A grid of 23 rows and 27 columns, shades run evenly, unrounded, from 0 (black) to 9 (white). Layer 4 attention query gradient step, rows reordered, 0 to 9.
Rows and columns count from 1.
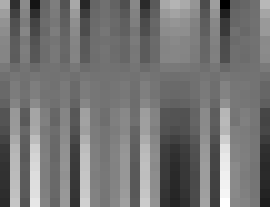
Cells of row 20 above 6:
5
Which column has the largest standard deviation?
23
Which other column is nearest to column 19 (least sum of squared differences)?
17
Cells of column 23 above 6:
11
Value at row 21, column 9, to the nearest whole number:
7
